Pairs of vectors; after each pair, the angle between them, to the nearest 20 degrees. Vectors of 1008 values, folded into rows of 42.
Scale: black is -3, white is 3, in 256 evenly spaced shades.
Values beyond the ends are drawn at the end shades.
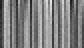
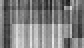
120 degrees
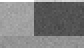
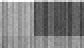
20 degrees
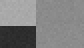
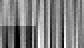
60 degrees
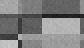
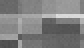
160 degrees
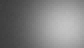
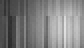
20 degrees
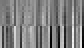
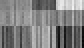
60 degrees
